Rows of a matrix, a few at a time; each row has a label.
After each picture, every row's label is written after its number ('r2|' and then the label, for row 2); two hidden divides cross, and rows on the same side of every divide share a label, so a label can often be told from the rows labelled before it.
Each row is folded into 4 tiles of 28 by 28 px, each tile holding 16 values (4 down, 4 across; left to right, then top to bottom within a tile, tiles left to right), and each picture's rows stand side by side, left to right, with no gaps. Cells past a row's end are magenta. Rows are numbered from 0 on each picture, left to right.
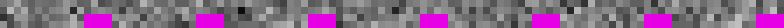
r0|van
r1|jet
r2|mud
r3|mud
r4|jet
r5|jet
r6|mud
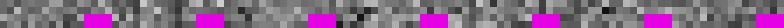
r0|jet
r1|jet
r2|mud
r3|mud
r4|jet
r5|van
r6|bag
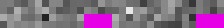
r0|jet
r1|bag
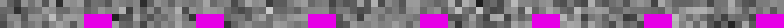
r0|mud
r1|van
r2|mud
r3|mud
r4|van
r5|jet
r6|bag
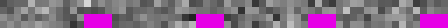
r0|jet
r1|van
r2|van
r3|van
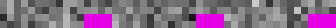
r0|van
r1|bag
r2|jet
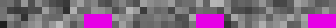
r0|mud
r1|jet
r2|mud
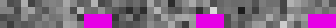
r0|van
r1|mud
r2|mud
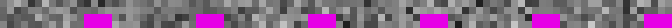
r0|van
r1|bag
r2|mud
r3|van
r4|van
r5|jet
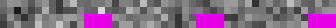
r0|mud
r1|jet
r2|van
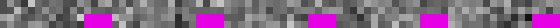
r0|jet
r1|jet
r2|van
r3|mud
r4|bag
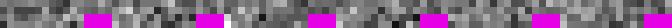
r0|mud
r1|bag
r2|bag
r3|bag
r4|jet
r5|bag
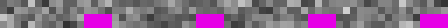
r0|jet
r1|bag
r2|van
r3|van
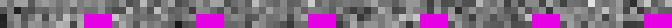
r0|mud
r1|jet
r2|jet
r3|mud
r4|jet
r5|jet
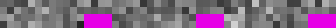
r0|jet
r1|van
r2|jet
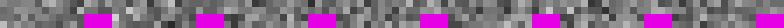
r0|bag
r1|bag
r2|van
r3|van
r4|mud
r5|van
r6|van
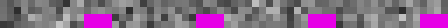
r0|mud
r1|van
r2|jet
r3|mud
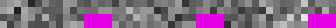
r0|van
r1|bag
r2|mud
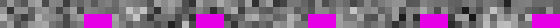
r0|jet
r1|bag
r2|van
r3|bag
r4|mud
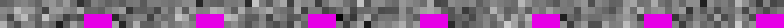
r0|bag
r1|van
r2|jet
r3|van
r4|mud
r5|van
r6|van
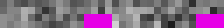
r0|bag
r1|bag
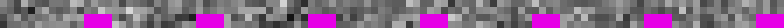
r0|mud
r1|bag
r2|bag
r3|mud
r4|jet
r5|bag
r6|van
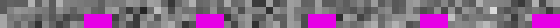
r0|bag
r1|mud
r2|van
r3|mud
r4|jet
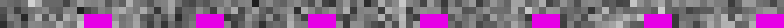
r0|mud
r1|bag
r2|van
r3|van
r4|van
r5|mud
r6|mud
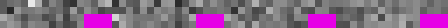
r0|jet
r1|jet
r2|jet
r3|mud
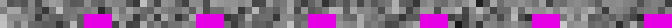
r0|bag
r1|jet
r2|van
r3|bag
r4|van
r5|bag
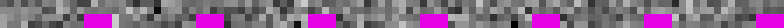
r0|bag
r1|bag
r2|mud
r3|van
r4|jet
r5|van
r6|bag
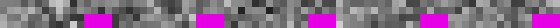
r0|bag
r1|mud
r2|van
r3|bag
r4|jet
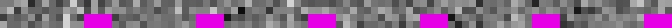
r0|van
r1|van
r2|van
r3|jet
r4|van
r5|mud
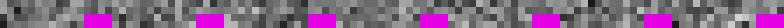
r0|mud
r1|van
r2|bag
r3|van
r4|jet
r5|van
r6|mud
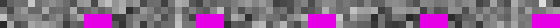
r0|jet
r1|van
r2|mud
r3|bag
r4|van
